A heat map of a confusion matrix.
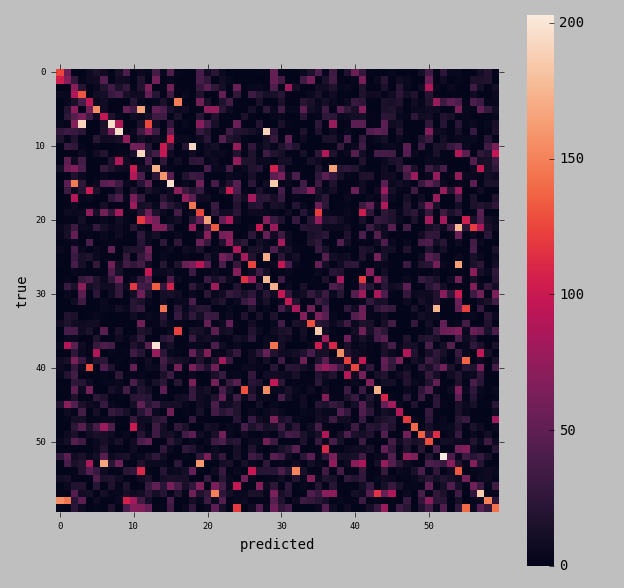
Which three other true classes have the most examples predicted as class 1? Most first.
58, 37, 45
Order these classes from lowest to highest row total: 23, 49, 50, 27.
27, 23, 50, 49
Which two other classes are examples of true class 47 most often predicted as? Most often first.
59, 29
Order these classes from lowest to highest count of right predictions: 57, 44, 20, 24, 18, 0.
24, 44, 0, 18, 20, 57
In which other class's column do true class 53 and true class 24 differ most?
6
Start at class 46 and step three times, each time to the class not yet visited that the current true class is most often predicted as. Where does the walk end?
13
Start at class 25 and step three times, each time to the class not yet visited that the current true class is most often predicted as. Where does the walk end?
39
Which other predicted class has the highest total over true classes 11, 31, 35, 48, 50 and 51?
54
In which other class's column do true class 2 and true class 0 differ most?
31
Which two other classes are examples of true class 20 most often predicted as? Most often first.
11, 55
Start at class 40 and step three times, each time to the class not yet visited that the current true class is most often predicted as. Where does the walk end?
23
